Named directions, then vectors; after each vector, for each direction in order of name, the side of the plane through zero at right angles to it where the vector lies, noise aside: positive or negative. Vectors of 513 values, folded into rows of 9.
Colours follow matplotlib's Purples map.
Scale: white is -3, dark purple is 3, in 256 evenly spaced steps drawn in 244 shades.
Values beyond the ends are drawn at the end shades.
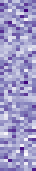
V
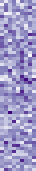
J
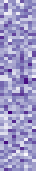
positive, positive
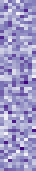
positive, positive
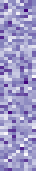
positive, positive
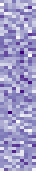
positive, negative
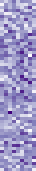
positive, negative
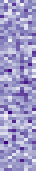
positive, positive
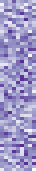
positive, negative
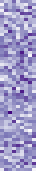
positive, negative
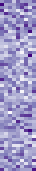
negative, positive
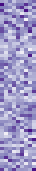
negative, positive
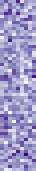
negative, negative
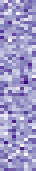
positive, positive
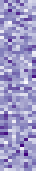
negative, negative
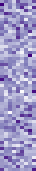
negative, positive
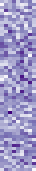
positive, negative
